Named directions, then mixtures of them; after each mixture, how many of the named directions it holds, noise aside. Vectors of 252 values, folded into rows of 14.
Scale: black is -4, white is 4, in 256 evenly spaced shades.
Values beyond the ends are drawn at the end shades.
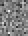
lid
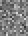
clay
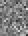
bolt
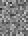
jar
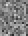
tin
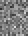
three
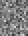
four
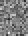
four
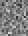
four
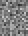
two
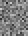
one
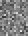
one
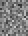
four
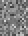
two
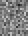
two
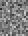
four
